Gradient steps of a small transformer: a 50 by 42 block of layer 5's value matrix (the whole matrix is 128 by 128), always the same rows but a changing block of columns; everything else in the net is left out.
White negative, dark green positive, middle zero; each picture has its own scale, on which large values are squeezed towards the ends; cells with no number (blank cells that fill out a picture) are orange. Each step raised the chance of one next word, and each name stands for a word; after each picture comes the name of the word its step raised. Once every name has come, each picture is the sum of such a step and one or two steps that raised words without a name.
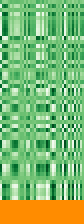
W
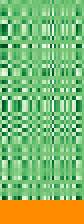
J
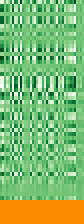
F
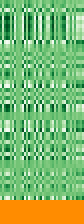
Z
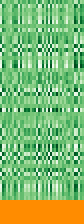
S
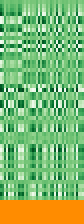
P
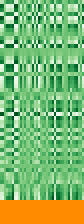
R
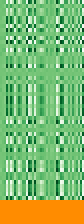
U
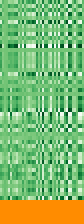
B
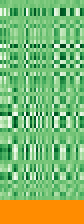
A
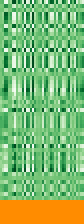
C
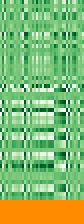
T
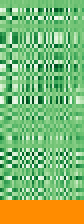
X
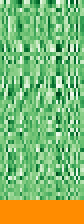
F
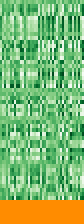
Z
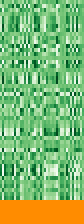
S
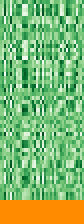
P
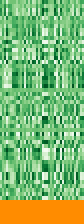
A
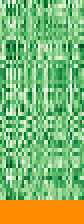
J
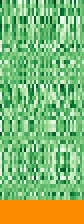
P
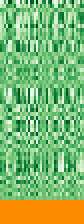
C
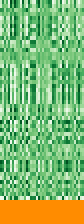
U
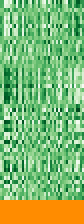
C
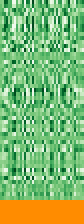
P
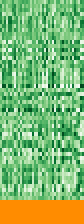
S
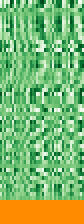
S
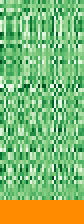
T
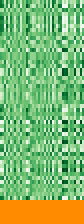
U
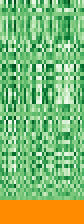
X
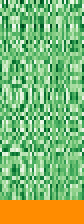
R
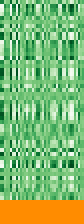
T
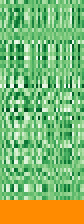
F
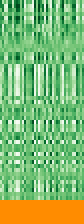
R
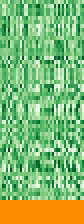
J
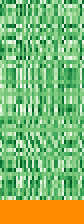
U
